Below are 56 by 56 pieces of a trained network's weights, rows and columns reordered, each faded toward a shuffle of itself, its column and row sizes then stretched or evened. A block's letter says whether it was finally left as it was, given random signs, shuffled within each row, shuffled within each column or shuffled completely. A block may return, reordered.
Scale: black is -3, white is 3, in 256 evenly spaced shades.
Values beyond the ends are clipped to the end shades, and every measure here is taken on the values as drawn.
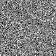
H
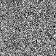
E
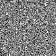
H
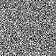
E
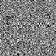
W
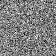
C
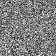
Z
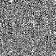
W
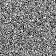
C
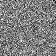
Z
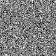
E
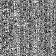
W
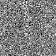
E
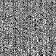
W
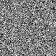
C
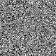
E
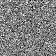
C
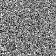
H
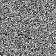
Z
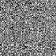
W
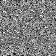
Z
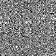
W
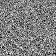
Z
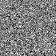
E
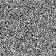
C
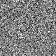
C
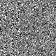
H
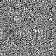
W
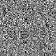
W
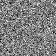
C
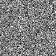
H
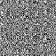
W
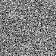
H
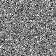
C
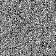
H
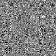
W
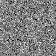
Z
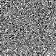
E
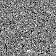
Z
